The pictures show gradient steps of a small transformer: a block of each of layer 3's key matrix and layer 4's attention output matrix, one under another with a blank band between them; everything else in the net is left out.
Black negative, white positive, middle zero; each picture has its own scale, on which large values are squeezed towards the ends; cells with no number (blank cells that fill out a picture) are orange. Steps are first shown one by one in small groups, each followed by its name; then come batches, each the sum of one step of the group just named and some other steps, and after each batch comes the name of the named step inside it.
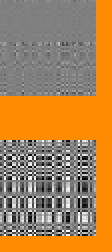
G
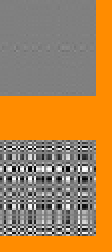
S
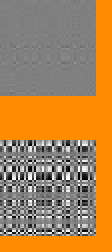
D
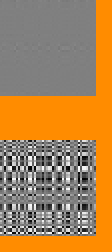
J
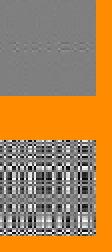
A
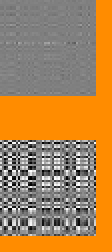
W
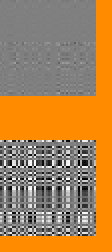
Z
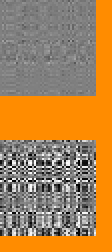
Z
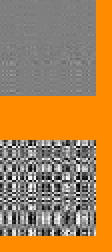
D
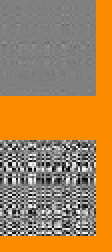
S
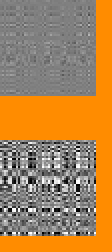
W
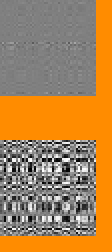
S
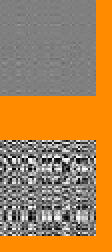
S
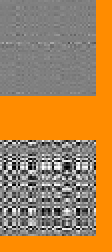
W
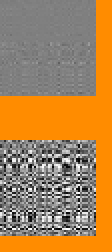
Z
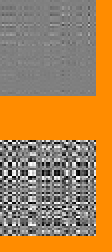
W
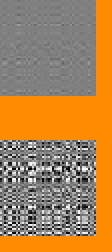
S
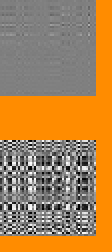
J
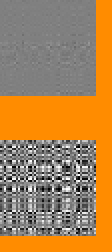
Z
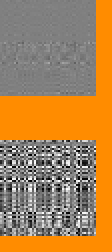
Z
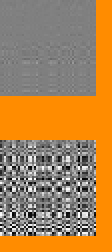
J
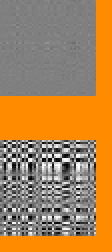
W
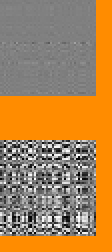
A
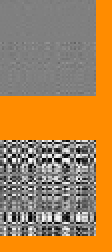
Z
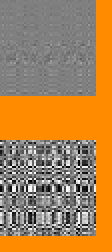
Z
